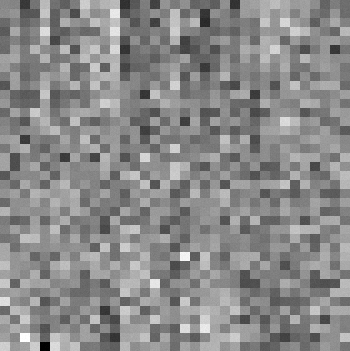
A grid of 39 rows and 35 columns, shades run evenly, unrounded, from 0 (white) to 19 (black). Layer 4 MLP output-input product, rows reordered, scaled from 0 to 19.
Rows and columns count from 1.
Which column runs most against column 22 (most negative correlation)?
12
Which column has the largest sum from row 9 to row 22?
26
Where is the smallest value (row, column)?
38, 3
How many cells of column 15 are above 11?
9
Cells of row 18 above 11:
5
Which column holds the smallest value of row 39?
6
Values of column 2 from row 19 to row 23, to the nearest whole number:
13 9 11 7 8
